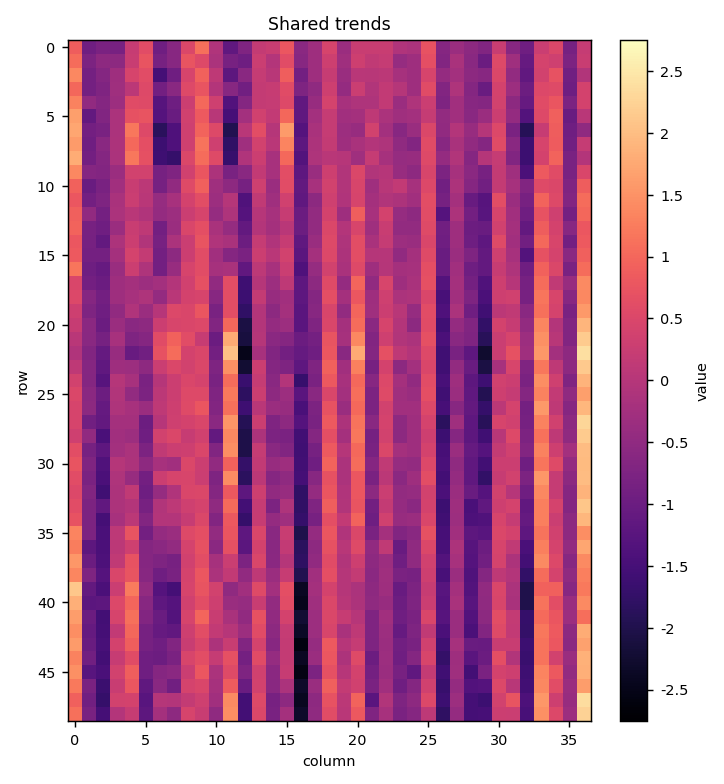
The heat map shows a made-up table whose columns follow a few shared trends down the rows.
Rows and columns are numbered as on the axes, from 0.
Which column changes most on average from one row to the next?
11
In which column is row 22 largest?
36
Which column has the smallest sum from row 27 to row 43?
16
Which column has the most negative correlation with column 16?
3
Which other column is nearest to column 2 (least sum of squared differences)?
28
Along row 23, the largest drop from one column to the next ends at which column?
12
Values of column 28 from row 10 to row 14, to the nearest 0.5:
-0.5 -1 -1 -1 -1
